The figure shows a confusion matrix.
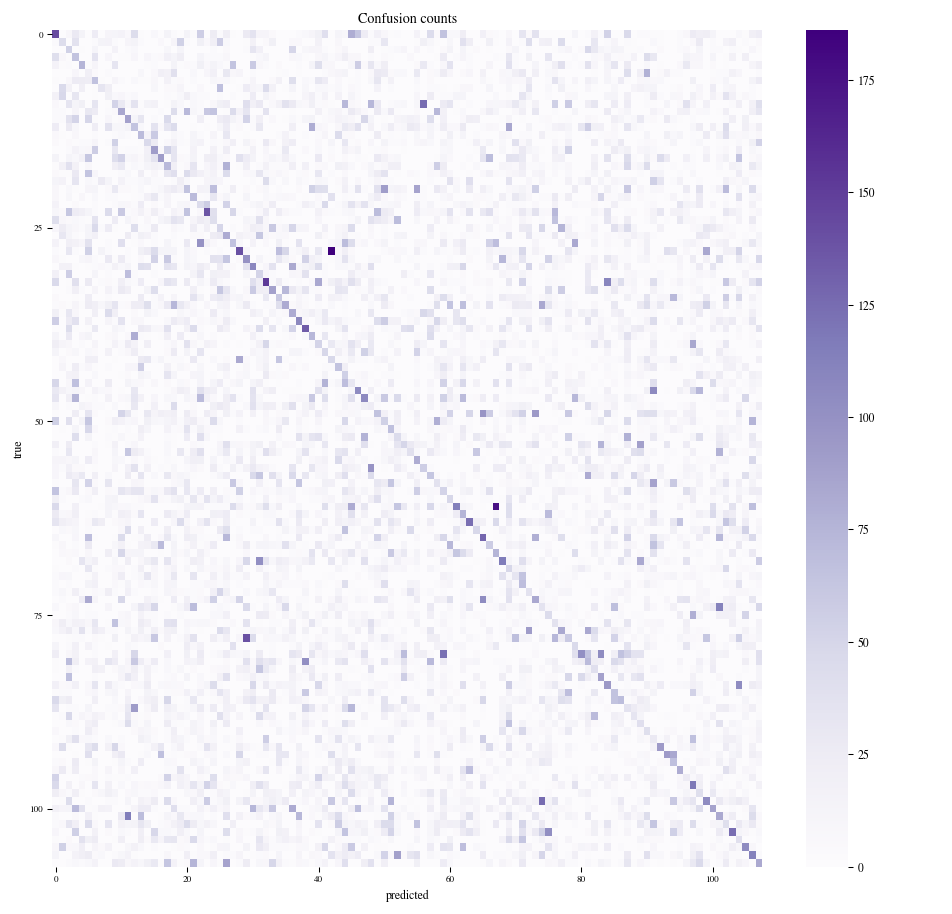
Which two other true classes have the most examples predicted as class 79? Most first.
27, 47
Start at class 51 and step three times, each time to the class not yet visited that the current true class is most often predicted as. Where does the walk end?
71
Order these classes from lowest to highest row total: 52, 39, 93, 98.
39, 98, 93, 52
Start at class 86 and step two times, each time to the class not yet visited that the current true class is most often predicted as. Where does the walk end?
78
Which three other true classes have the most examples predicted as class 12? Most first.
87, 39, 81
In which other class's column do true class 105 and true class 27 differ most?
22
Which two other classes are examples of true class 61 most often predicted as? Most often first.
67, 45
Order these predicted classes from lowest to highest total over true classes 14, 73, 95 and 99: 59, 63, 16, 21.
16, 21, 59, 63
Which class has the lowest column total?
7
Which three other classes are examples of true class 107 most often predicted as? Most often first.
26, 21, 17
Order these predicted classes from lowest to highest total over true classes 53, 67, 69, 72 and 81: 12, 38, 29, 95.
95, 29, 12, 38
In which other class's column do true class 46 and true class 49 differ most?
65
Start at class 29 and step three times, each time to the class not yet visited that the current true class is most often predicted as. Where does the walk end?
11
